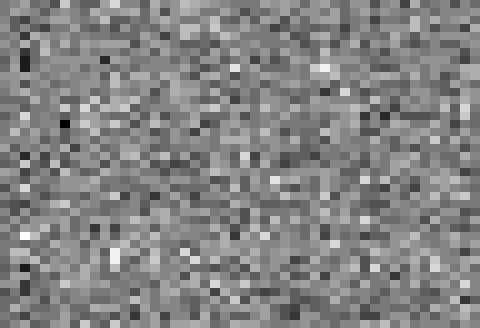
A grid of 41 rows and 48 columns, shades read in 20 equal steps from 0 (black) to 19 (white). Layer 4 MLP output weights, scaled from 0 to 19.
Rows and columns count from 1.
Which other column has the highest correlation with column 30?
37
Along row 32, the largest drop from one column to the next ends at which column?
20
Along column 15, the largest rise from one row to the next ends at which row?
28
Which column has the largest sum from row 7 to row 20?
9
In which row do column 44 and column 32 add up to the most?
33
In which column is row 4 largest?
22
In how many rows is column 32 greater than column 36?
19
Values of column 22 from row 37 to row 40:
5 12 9 7
